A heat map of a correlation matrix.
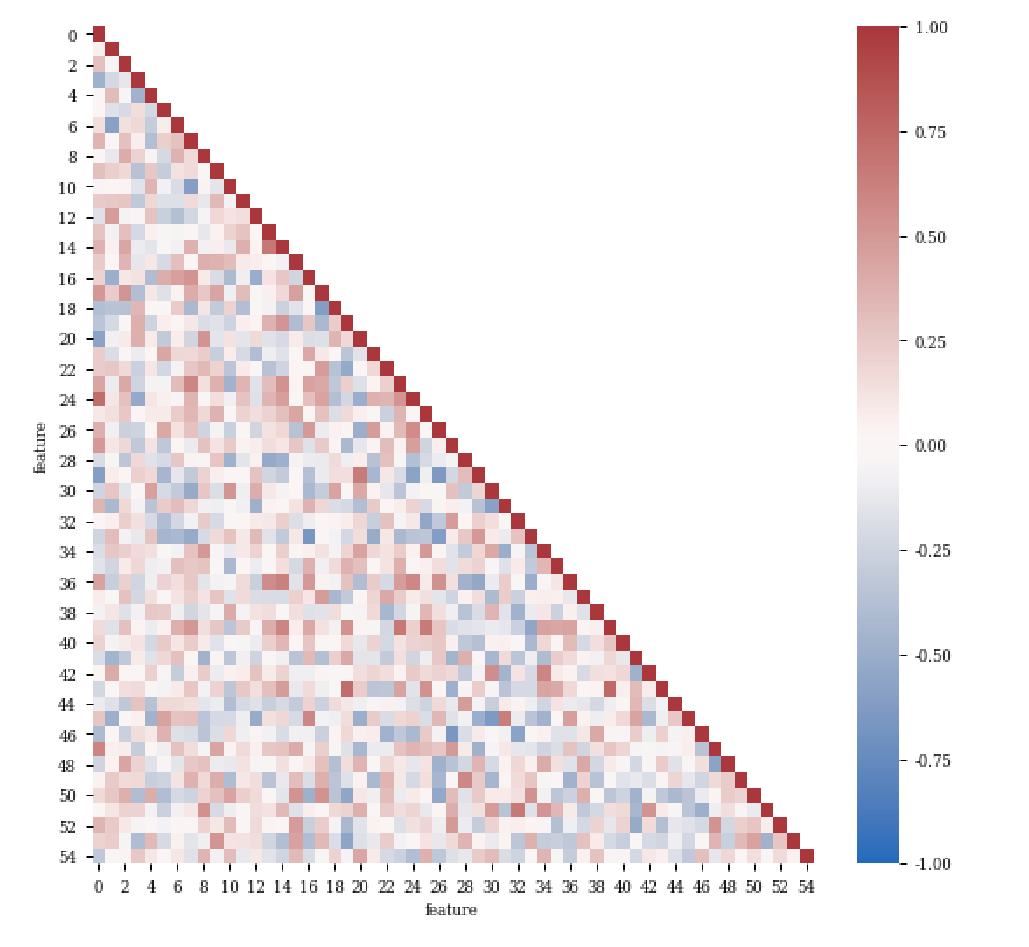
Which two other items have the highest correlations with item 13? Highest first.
14, 36
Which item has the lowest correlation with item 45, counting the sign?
30
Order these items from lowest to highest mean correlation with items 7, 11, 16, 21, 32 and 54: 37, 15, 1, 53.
53, 1, 15, 37
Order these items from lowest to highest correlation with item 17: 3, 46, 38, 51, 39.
3, 46, 38, 51, 39
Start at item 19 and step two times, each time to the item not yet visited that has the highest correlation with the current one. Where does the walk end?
39
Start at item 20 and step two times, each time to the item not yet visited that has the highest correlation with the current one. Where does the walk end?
33
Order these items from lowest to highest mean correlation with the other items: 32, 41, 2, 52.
41, 32, 52, 2
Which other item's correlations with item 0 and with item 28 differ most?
24
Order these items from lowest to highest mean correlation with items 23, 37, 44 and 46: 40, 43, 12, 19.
12, 40, 19, 43
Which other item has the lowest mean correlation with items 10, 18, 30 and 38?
7
